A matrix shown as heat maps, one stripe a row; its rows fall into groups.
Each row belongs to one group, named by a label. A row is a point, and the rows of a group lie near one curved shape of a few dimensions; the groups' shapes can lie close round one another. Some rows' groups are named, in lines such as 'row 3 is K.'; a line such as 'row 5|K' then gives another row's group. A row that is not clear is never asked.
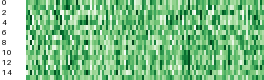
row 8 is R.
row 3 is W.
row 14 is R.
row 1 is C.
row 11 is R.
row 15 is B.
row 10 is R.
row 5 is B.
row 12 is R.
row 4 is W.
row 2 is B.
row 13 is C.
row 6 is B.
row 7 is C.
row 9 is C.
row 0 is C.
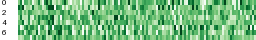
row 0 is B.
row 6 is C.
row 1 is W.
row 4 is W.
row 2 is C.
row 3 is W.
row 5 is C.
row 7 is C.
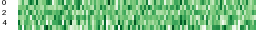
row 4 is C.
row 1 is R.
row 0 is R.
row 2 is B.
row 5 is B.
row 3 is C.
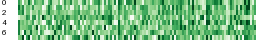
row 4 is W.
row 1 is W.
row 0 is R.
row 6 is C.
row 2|W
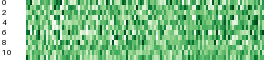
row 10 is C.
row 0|W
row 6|B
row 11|C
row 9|W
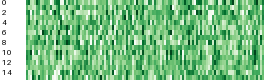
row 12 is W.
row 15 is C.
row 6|R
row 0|B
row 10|W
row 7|C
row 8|C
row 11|W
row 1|R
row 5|C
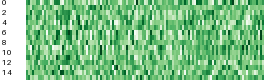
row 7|C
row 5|W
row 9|C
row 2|B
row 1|C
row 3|B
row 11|C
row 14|B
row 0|B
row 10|C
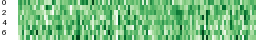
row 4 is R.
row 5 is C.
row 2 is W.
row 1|B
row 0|C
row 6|R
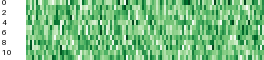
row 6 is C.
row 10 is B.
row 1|B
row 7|R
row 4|B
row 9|W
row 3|C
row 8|R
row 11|B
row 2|B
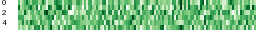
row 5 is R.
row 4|R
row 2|B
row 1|C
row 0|C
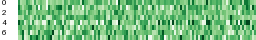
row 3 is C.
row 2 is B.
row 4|W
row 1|C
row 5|C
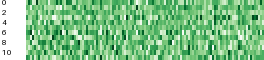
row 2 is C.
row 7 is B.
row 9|C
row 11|C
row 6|W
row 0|C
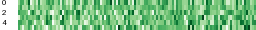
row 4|B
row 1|W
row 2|W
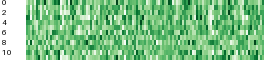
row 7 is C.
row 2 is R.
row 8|R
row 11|R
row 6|B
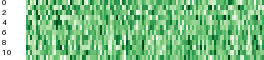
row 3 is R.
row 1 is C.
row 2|C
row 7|R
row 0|W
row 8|R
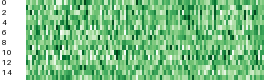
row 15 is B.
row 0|W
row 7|B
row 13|W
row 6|R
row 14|C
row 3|R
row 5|C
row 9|W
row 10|R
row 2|W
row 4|C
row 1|C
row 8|B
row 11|C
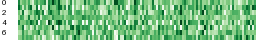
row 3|C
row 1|C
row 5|W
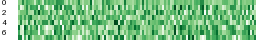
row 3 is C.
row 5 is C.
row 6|C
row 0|B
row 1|C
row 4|W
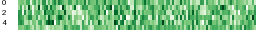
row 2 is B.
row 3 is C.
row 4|W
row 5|R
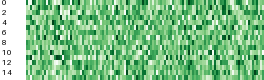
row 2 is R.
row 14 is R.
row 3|W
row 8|B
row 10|C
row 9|W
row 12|C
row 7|R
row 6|W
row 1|R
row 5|B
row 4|B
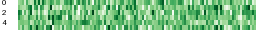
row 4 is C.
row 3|B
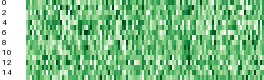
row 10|R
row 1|C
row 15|C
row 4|W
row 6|W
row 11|R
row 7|B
